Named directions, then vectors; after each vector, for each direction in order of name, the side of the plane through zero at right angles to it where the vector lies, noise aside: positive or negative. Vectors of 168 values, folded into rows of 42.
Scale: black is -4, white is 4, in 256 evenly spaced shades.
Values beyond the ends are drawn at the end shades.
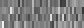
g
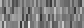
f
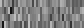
positive, negative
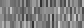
positive, positive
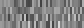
positive, positive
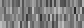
positive, positive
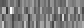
negative, positive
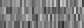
negative, negative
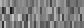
positive, negative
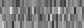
positive, positive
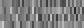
positive, positive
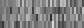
negative, negative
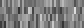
negative, negative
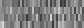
positive, positive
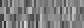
negative, positive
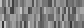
positive, negative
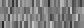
positive, negative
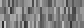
positive, negative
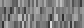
positive, negative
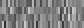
negative, positive
